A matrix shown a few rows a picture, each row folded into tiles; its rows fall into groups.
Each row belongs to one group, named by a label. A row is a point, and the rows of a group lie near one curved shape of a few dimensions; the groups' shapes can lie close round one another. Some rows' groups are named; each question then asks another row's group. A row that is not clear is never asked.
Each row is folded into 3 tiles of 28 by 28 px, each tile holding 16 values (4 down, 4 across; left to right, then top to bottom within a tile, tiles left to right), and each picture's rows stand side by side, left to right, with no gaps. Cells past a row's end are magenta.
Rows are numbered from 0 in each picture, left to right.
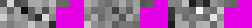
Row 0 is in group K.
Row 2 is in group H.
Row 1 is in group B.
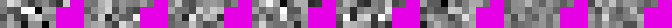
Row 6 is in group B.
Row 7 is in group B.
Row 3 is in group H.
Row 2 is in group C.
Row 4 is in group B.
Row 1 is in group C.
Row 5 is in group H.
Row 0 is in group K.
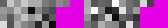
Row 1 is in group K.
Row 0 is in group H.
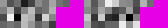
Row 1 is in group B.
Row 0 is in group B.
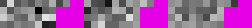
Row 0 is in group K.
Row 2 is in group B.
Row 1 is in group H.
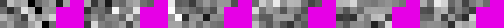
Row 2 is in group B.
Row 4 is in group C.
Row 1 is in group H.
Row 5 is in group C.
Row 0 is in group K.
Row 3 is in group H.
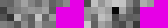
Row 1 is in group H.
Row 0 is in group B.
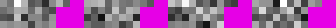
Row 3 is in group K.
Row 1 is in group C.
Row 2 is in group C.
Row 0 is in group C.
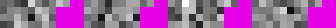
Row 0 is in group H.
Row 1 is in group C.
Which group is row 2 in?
C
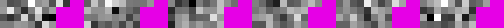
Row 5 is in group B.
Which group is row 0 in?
K
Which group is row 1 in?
H
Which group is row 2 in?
H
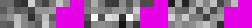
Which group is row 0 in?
H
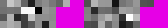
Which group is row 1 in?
B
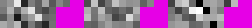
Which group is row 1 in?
K
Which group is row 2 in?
K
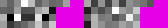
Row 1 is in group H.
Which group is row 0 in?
B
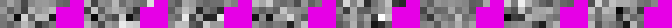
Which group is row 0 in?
C
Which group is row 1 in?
B
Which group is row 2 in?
C
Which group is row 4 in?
B
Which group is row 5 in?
B
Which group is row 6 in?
C
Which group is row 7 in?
H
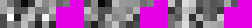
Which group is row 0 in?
B
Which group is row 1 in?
C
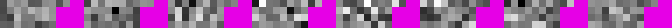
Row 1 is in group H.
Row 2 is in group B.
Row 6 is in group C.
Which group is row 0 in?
B
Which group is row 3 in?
K
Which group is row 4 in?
K
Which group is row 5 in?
C
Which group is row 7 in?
K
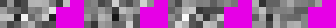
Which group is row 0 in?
C
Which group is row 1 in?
H
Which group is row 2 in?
C
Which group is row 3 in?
B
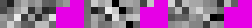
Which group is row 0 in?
C
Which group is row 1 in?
K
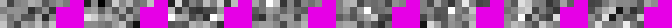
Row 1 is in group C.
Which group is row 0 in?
B
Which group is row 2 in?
K
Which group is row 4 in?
K
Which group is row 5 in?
H
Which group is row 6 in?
C
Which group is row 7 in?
C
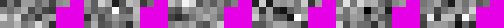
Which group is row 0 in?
C
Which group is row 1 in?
H
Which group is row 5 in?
B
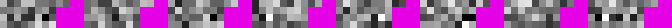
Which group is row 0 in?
B
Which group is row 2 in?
B
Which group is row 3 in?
B
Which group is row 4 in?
B
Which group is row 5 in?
K
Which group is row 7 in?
B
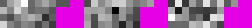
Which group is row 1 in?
H
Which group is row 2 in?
K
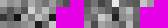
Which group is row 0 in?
C
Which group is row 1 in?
H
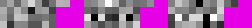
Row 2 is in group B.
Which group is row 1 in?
B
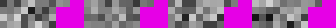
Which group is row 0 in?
C
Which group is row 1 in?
K
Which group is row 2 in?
C
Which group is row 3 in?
C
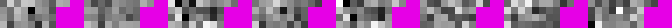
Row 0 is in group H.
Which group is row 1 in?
B
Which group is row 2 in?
B
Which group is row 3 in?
H
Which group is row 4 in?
B
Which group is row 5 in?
K
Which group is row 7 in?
H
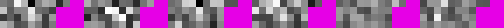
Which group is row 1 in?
K
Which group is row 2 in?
H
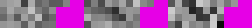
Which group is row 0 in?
K
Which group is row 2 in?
K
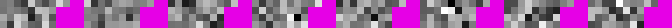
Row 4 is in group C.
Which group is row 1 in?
B
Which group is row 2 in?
C
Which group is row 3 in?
B
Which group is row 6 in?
C
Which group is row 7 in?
K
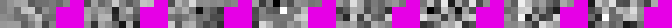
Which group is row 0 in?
K
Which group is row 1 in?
H
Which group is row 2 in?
H
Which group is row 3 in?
H
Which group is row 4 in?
C
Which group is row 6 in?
C
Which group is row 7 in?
B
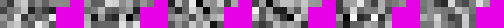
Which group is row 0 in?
C
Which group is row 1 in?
B
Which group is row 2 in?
K
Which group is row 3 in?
K
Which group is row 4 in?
B
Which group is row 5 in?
H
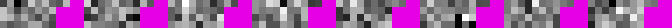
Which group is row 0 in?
C
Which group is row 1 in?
K
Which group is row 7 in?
H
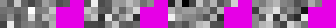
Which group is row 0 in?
H
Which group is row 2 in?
C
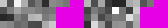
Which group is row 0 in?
C
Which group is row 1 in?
H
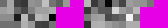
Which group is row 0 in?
C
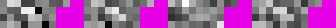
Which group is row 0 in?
K
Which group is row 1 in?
K
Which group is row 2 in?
C
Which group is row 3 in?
K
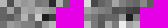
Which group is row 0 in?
K
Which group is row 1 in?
B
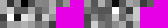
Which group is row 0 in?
B
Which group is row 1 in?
H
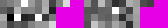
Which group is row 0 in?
B
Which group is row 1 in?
H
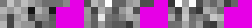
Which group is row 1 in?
B
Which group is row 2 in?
B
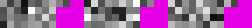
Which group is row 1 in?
K
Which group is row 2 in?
K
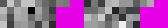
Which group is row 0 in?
H
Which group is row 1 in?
C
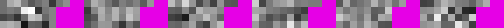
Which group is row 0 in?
K
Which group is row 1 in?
B
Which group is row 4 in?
K
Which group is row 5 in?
C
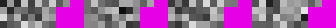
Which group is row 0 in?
K
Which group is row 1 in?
K
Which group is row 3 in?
C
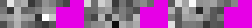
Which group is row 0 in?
B
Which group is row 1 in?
C
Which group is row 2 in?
H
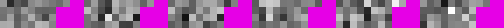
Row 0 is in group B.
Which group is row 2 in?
C
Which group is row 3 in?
B
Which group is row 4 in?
H
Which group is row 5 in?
H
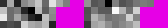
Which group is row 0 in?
K
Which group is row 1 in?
H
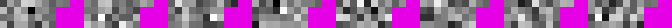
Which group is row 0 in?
H
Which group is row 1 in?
C
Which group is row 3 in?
H
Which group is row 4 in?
K
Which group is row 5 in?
C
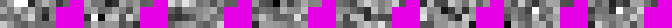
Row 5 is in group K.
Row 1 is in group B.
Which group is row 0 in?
H
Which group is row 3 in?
H
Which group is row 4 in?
K
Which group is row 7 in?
H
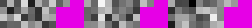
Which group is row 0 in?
K
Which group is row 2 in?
H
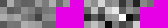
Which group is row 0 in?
K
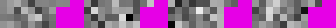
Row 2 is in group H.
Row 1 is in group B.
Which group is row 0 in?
K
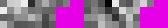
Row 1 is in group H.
